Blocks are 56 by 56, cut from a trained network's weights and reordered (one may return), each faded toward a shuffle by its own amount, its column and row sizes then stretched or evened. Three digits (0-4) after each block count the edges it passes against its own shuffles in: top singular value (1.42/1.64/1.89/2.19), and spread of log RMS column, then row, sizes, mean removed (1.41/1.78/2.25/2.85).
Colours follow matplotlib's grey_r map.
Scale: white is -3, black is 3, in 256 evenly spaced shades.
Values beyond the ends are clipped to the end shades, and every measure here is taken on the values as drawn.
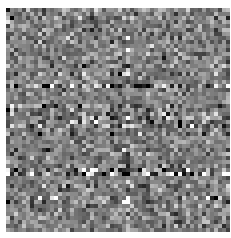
2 1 3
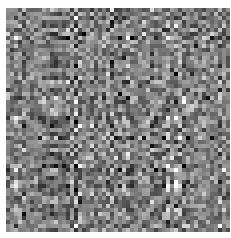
4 3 2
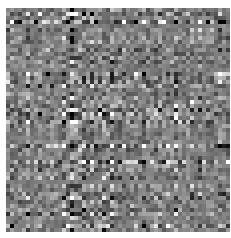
4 3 4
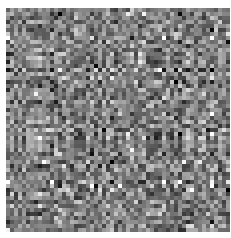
4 1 2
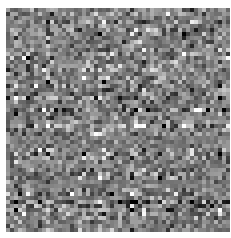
1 1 3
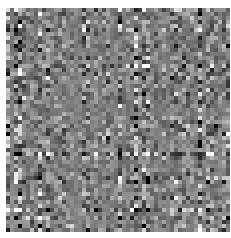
2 4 2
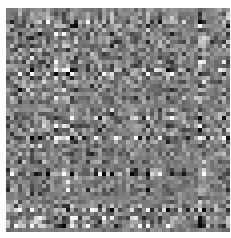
4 3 4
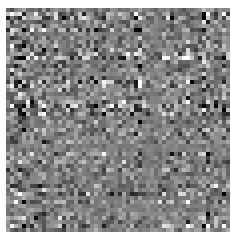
1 3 4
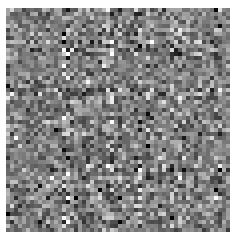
0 3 2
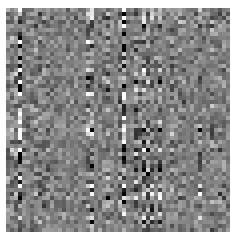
3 4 0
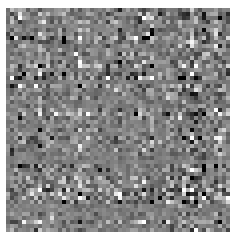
0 3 4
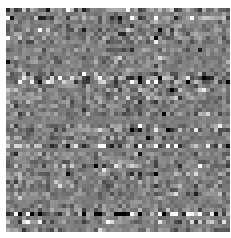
0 1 4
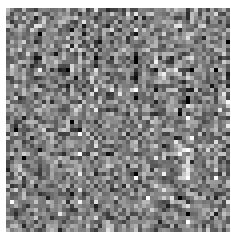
1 2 0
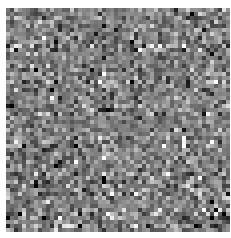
0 1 2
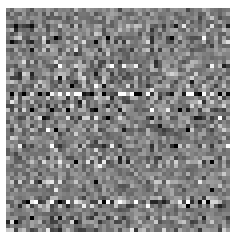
1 1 4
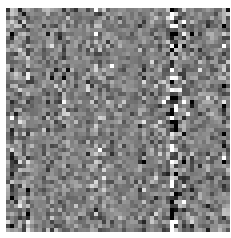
2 4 0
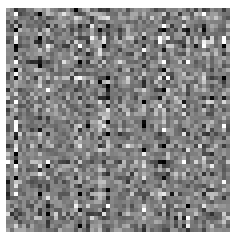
2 4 2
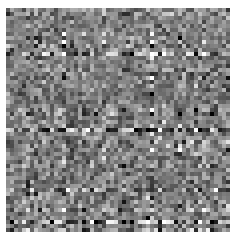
4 1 3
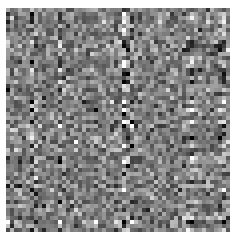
4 3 1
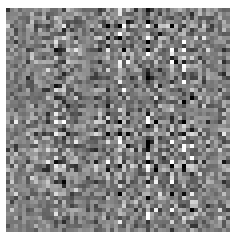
4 4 2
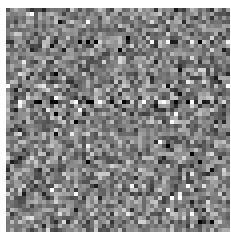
1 0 2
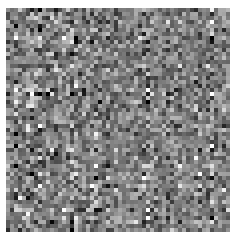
0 3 2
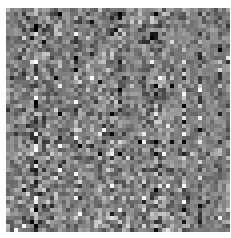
0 4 0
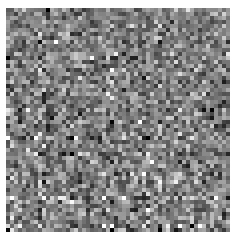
1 1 2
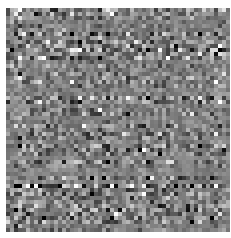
1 1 4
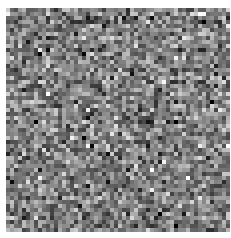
1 0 0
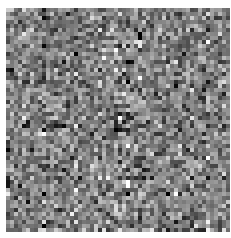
2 2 1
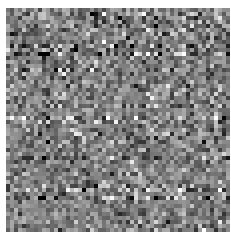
1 0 3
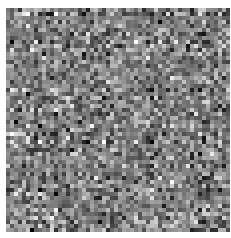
0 1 3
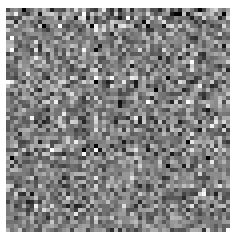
2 0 2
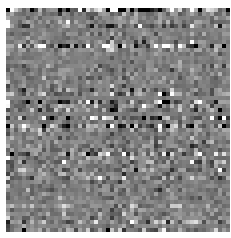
1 2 4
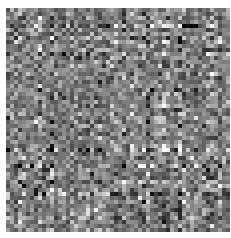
3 2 2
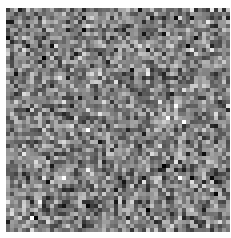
2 0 0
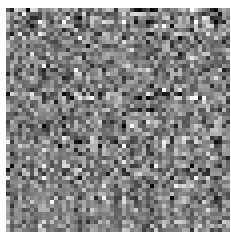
3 1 3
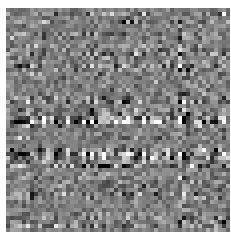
4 1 4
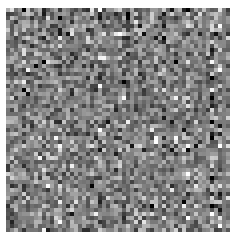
1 4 1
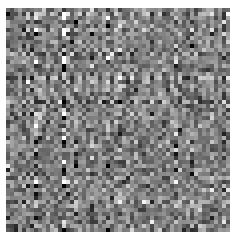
4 3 1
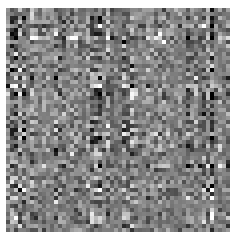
4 4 3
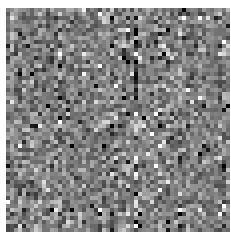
1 2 0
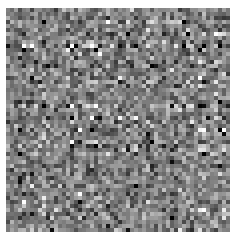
2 2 2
